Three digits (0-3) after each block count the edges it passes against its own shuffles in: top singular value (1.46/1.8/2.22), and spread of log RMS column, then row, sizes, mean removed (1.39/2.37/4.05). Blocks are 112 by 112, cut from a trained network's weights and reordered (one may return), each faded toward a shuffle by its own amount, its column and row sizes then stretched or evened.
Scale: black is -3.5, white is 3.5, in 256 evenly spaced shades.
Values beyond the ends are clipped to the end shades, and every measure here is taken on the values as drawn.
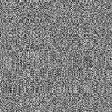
3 1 1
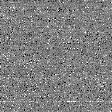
0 1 1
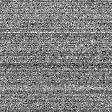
3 0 1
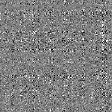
1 2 2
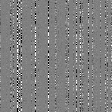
3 3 0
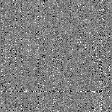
1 2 1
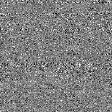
0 1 2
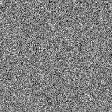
1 0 1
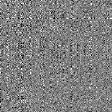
2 2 2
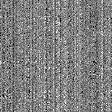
3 2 1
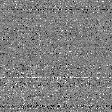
1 1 2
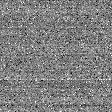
1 0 0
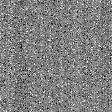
0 1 0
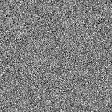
1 0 0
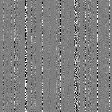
3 3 0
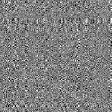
3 2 2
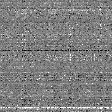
3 1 2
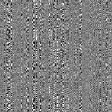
3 3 1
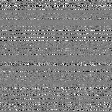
1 0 3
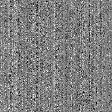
2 2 0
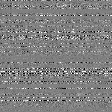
1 0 3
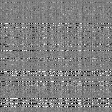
3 0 3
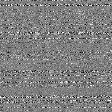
0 0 3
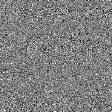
0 0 2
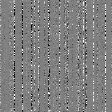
2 3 0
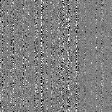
1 3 0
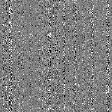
1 3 1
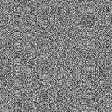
3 1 1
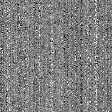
2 2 0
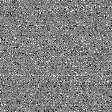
0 0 1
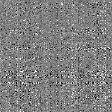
1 2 2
